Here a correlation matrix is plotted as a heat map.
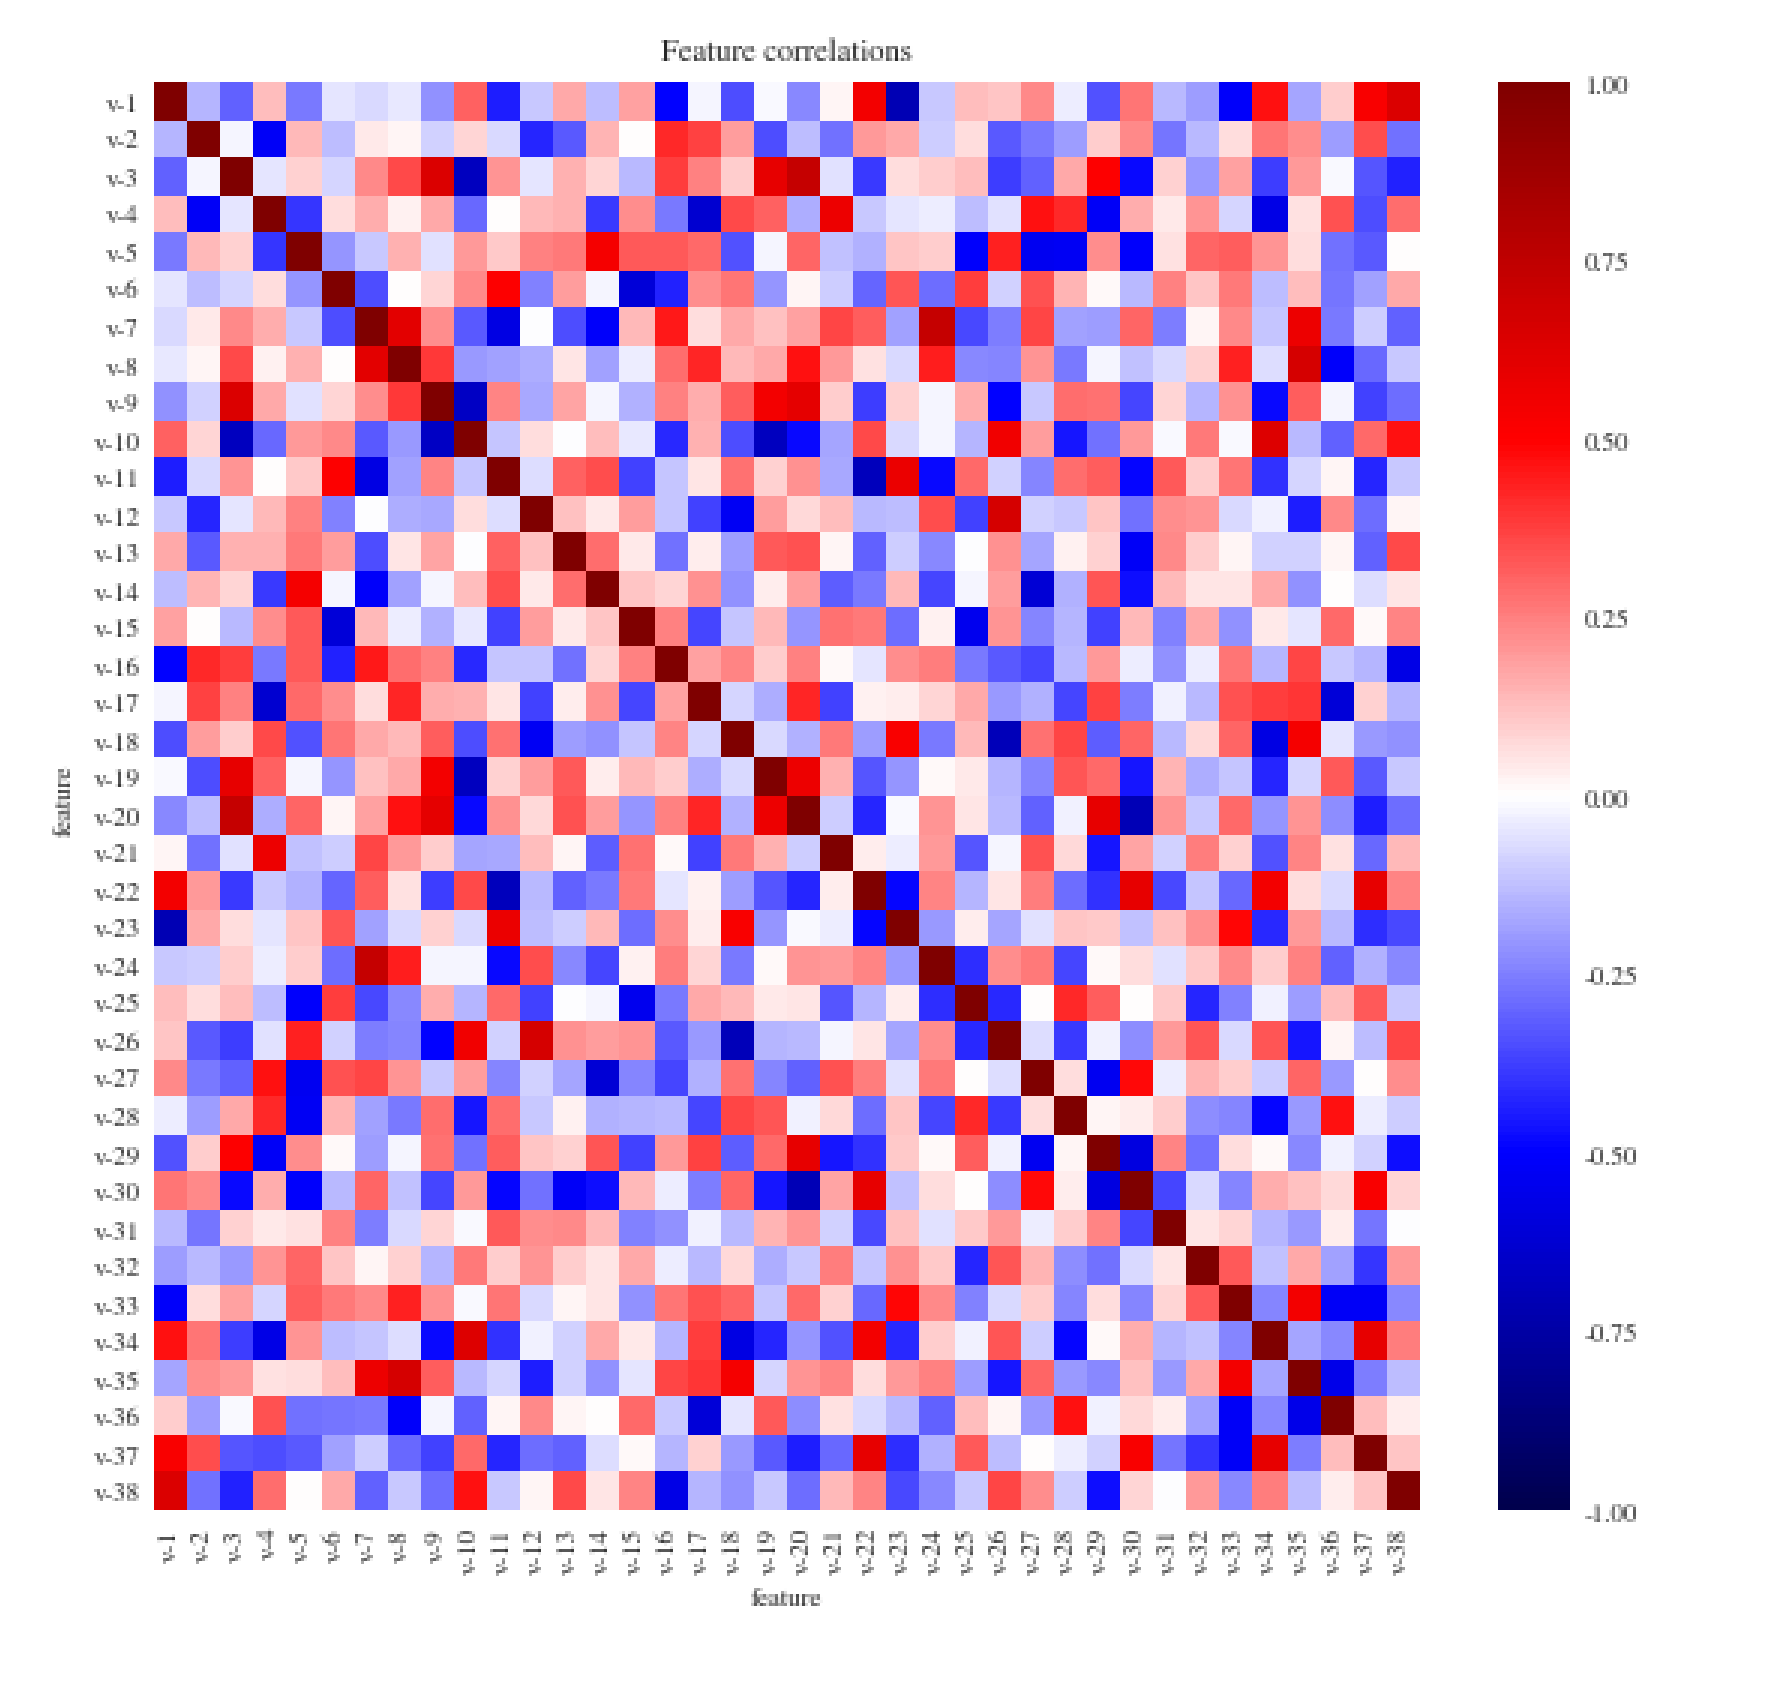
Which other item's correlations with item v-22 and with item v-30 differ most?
v-18
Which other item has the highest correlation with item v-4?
v-21
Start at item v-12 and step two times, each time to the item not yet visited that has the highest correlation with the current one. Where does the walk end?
v-10
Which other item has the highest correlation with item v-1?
v-38
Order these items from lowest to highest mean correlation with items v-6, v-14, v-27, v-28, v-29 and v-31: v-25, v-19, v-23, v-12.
v-12, v-19, v-23, v-25
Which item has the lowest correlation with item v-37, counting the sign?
v-33
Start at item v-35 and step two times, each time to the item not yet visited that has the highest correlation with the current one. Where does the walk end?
v-7
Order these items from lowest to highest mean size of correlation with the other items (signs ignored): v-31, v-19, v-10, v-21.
v-31, v-21, v-19, v-10
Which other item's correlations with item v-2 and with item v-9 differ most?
v-19
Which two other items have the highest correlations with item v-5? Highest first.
v-14, v-26
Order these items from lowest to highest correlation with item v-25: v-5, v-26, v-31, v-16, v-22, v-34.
v-5, v-26, v-16, v-22, v-34, v-31
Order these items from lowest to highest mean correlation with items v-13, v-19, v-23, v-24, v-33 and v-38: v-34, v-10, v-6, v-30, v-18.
v-30, v-34, v-10, v-18, v-6
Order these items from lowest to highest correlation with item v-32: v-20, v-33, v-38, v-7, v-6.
v-20, v-7, v-6, v-38, v-33
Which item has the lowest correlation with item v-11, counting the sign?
v-22
